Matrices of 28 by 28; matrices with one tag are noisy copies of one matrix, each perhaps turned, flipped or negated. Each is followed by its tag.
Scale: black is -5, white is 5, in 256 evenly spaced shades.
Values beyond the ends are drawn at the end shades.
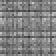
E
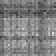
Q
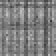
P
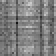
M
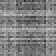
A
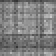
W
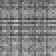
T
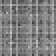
E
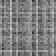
E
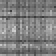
M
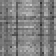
M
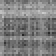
Q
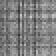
T
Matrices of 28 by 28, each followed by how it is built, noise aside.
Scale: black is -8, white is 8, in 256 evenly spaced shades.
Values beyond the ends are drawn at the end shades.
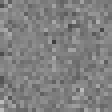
uneven columns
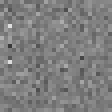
uneven columns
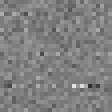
uneven rows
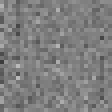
uneven columns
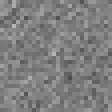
Hankel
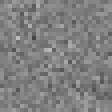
block diagonal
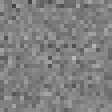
uneven rows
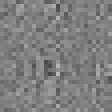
low rank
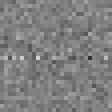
uneven rows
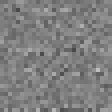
uneven rows
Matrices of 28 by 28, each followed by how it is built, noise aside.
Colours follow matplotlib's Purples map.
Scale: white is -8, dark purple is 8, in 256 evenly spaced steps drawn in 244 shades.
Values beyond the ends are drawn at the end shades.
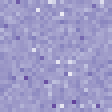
sparse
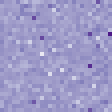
sparse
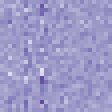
uneven columns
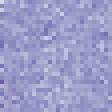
uneven columns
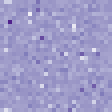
sparse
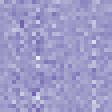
uneven columns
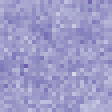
smooth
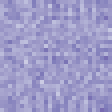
blocks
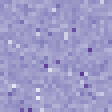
sparse
